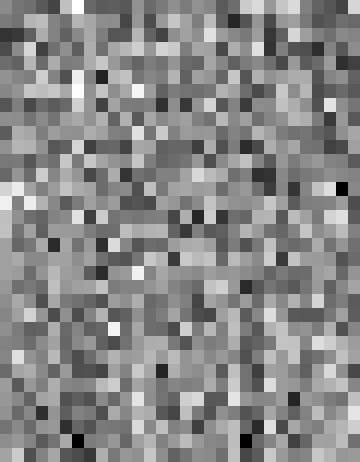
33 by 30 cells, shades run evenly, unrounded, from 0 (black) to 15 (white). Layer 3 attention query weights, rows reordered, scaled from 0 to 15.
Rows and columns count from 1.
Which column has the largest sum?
12
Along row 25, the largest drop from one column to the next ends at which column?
21
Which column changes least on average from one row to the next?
1
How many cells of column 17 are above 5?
28
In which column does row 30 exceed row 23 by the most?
30
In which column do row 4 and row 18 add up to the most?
10
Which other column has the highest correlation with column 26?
7
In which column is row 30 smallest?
4
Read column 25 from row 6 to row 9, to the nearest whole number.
10 8 10 11
